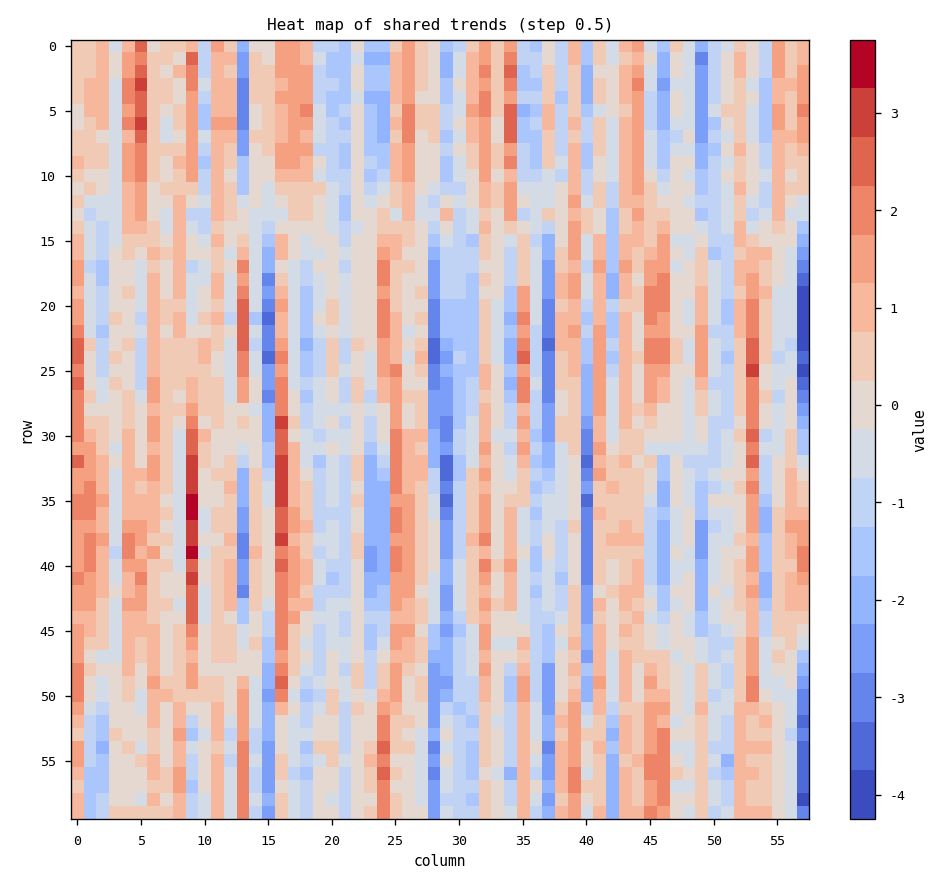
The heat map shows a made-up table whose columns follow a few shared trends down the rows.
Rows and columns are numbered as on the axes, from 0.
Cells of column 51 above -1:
35
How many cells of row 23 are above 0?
29
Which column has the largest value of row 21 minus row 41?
13
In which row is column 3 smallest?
39
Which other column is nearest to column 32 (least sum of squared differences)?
4
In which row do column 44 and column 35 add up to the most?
24
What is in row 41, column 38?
-1.5
